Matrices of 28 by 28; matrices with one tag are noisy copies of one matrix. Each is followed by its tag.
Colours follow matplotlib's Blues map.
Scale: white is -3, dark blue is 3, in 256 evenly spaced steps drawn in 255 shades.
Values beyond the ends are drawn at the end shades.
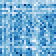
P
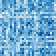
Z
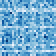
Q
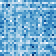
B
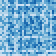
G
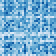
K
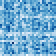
K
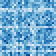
Q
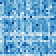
K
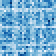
Q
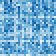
K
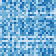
Z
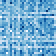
Z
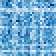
Q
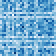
Z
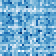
Q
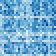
K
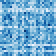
Q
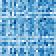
Z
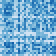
K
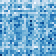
P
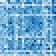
G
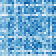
G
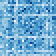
G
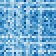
B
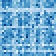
Q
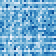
B
